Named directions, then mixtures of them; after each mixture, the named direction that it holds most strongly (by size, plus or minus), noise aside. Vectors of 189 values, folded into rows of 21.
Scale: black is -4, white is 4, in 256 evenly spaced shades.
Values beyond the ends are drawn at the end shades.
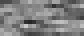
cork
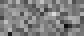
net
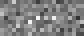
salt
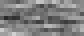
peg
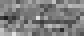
peg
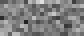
net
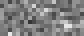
net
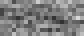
salt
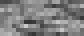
cork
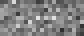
salt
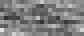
peg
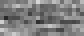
peg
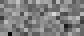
net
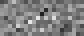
salt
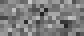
net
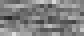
peg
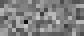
salt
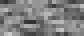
cork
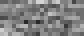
peg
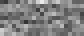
peg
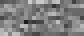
cork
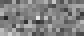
salt
